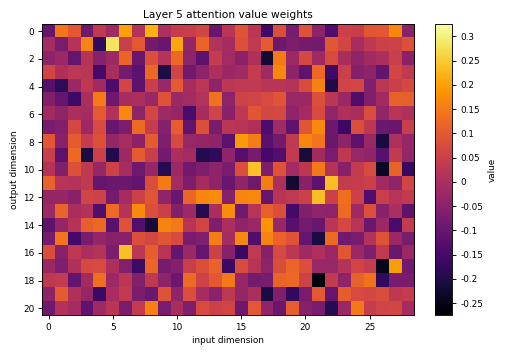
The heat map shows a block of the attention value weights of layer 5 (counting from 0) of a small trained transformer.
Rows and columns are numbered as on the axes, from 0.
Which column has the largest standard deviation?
21
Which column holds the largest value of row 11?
22
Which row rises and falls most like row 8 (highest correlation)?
10
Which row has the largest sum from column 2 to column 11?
0
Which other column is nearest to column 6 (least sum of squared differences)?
23
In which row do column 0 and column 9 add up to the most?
11
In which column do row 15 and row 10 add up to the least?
28
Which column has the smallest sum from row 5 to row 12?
26
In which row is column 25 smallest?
12
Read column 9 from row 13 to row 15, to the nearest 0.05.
0.05 0.15 0.1
